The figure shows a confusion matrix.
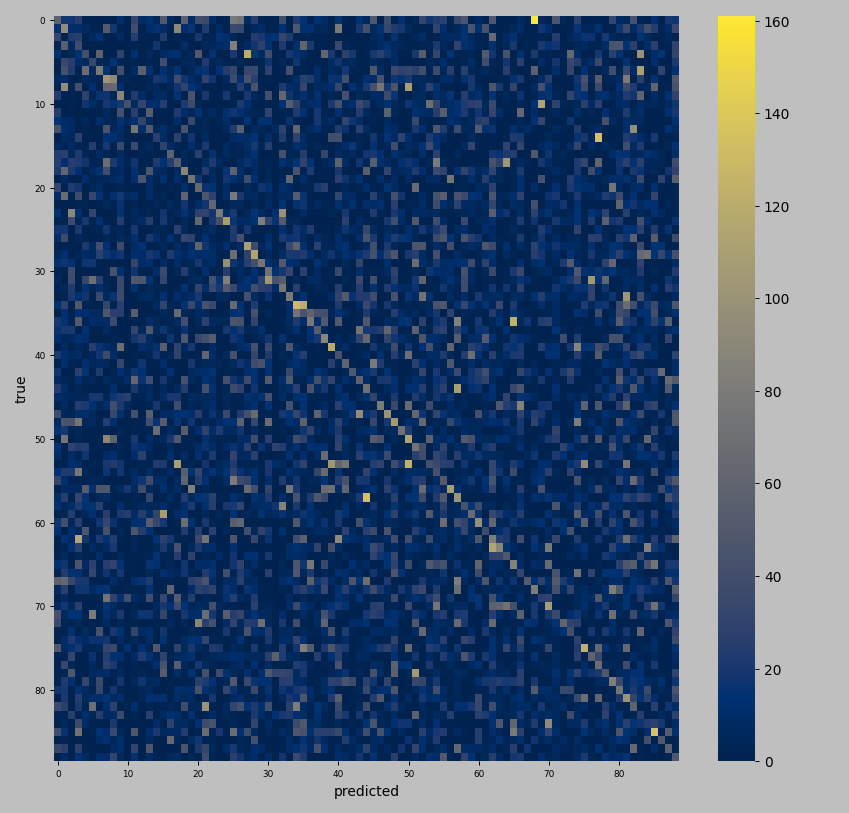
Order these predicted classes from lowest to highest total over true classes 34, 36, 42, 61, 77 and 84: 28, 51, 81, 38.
51, 38, 28, 81
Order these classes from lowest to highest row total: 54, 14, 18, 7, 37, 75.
14, 37, 54, 18, 7, 75
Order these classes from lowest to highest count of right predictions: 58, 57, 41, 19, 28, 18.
58, 41, 19, 18, 57, 28
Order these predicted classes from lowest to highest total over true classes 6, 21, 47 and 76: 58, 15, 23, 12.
23, 15, 12, 58
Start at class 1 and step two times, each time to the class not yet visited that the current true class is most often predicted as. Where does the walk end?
64
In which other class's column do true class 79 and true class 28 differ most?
84
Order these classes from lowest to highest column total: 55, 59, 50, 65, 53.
53, 59, 65, 50, 55
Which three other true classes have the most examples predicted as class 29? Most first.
24, 72, 41
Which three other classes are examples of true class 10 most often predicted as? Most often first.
69, 53, 33
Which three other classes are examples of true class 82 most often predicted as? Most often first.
21, 34, 5
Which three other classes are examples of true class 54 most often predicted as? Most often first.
3, 38, 18
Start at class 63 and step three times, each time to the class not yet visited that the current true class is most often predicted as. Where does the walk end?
25
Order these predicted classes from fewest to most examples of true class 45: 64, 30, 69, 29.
69, 29, 64, 30
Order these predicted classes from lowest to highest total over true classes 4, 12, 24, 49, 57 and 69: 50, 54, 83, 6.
50, 6, 54, 83
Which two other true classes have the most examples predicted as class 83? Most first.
6, 4
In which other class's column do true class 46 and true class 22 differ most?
66
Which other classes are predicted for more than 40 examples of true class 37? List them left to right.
13, 43, 47, 51
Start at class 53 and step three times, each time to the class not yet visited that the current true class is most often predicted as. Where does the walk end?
8
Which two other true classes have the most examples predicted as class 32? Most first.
23, 58
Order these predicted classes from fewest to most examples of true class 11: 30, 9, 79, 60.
79, 60, 30, 9
